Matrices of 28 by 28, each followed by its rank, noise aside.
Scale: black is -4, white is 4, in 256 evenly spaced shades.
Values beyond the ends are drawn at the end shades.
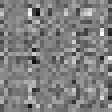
three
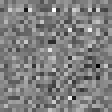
five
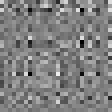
three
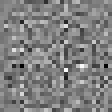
five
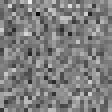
six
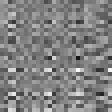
two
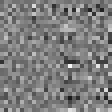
five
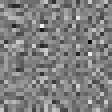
five
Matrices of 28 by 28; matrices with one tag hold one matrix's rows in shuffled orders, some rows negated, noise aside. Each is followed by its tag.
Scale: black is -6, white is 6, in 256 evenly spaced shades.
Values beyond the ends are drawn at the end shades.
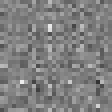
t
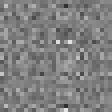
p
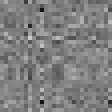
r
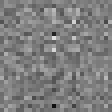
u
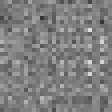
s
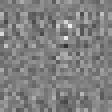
p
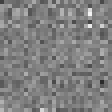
s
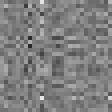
r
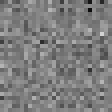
s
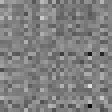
s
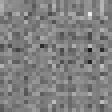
s
